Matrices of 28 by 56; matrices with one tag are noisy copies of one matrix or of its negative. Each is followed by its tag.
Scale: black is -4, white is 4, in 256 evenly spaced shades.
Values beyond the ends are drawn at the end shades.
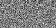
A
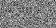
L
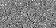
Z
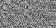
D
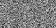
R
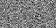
R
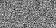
Z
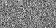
Z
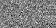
D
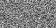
R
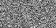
R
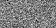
R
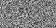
L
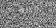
L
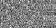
D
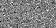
R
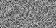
L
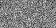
Z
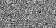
A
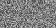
A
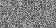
Z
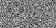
L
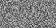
L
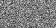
A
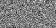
A
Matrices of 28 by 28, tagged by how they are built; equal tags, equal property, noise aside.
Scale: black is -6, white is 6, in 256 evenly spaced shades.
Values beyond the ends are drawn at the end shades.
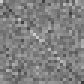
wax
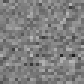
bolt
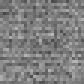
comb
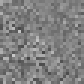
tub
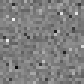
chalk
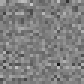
bolt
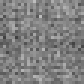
comb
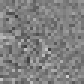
tub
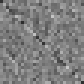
wax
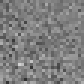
tub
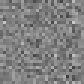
bolt
